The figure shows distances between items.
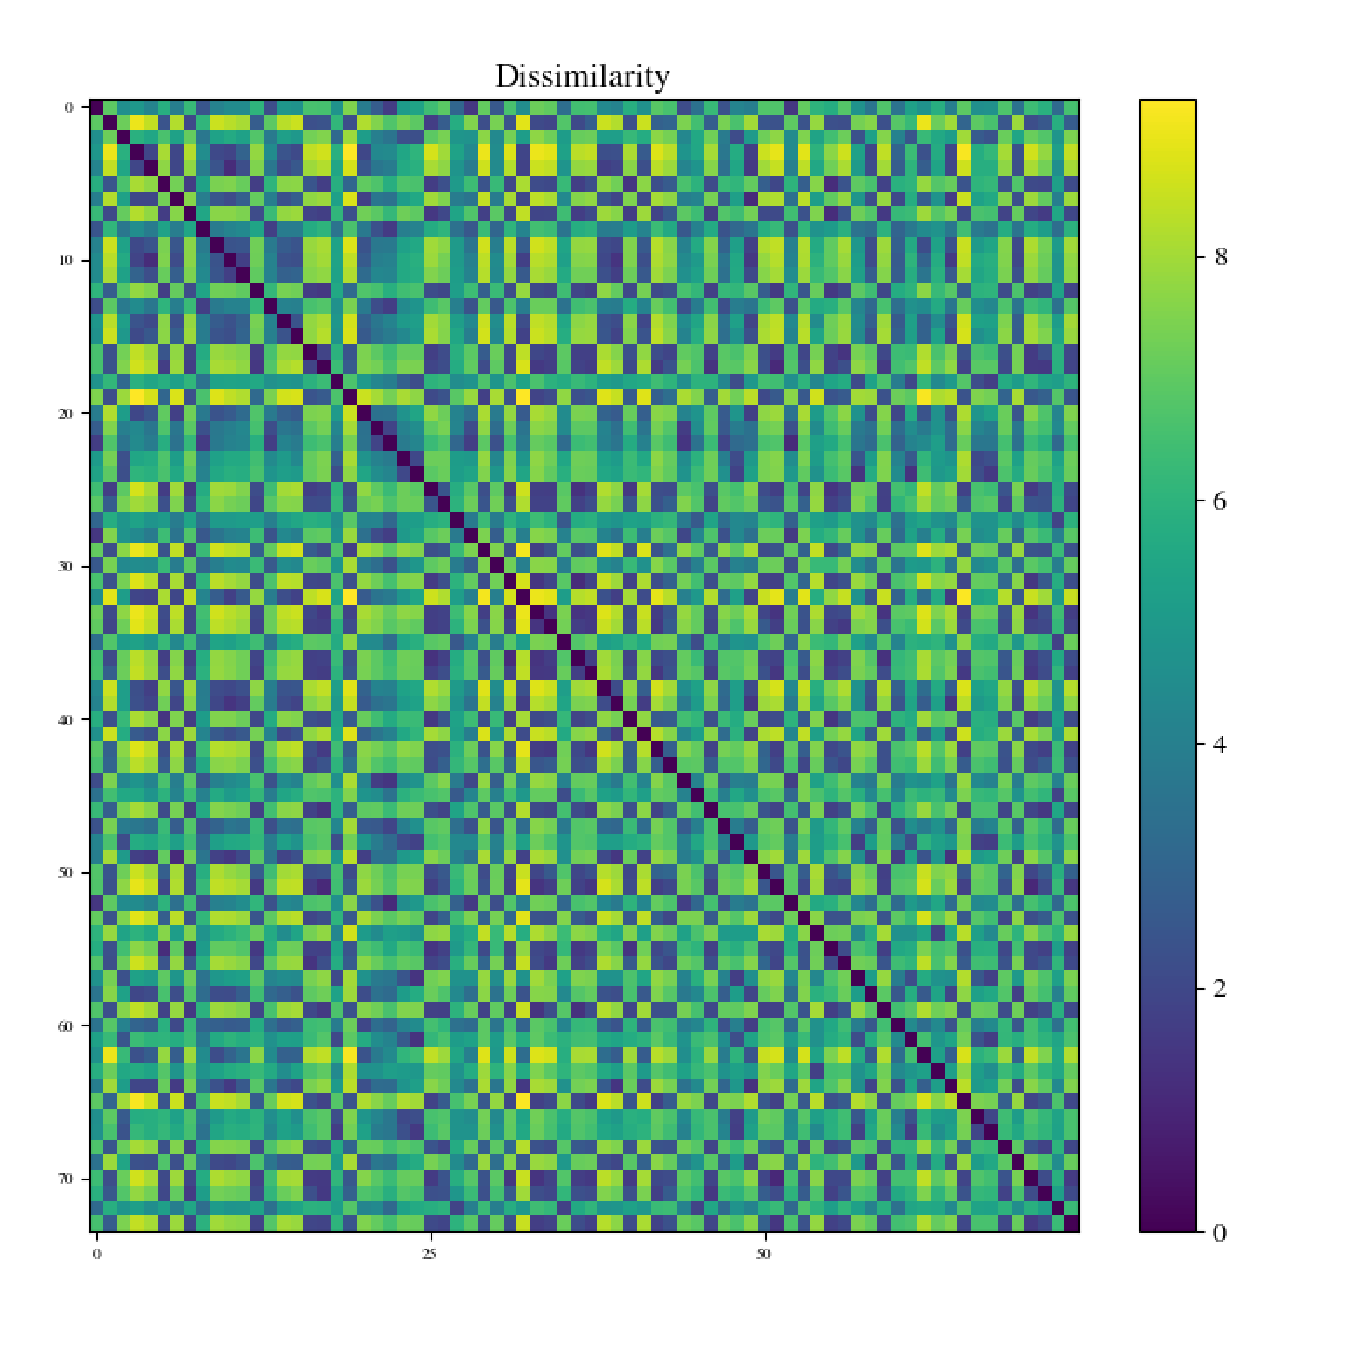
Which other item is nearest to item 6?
49
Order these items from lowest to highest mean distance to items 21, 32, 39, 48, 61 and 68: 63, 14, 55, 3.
14, 3, 63, 55
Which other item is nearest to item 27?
72
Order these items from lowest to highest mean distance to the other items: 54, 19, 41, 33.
33, 41, 19, 54
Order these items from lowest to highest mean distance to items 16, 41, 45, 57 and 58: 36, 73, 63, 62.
62, 63, 36, 73
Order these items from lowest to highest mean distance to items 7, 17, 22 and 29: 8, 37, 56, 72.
37, 56, 8, 72
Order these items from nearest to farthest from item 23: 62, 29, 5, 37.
62, 5, 37, 29
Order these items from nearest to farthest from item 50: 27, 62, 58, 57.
27, 58, 57, 62
